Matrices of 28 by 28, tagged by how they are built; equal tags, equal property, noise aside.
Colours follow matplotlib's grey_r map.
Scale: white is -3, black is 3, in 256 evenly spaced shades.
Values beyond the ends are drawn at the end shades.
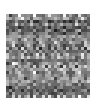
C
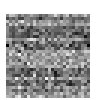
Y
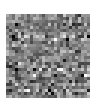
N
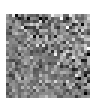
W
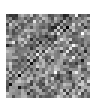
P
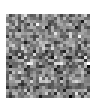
C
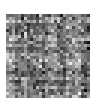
Y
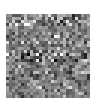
N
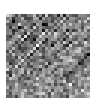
P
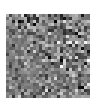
W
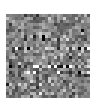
N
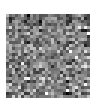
Y
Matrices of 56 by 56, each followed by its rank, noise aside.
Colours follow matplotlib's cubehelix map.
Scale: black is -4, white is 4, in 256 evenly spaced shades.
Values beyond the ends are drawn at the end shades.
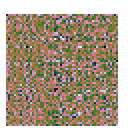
six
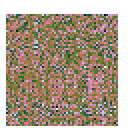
eight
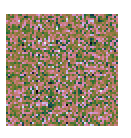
eight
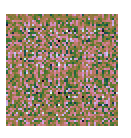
eight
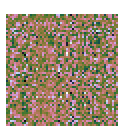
six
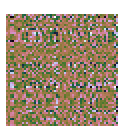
four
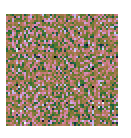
twelve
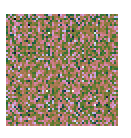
eight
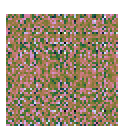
four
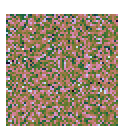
twelve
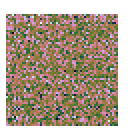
twelve
